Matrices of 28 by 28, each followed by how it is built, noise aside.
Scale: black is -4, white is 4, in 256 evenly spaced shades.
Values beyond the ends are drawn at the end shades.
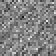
Hankel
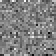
uneven rows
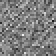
Hankel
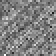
Hankel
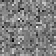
uneven columns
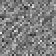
Hankel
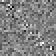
banded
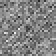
Hankel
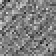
Hankel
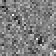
banded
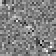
banded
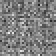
blocks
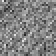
Hankel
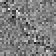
banded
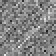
Hankel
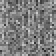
blocks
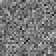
Hankel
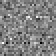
uneven rows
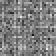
blocks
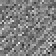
Hankel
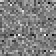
uneven rows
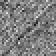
Hankel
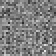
blocks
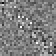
banded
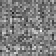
blocks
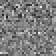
uneven rows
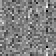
uneven columns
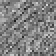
Hankel
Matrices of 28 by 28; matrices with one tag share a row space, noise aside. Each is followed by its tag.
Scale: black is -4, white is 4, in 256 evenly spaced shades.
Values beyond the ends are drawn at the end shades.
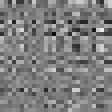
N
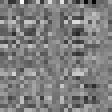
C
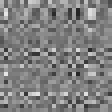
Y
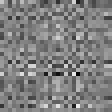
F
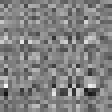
Y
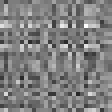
Y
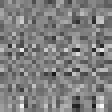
N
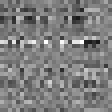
C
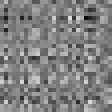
Y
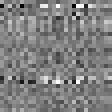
F
